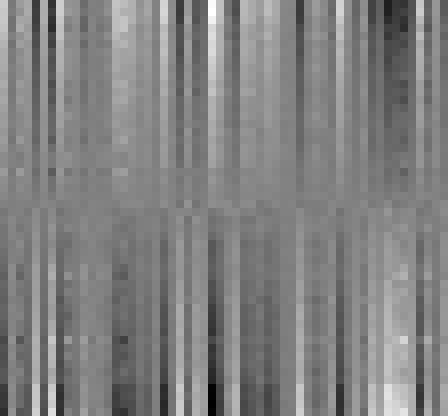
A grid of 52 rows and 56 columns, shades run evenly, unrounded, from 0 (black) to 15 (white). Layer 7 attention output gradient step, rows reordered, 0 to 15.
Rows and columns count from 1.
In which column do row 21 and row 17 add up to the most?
27
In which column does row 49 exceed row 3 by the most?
49
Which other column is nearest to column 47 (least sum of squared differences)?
38
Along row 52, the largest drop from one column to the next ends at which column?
8
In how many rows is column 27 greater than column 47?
26
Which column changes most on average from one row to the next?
51
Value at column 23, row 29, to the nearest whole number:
8
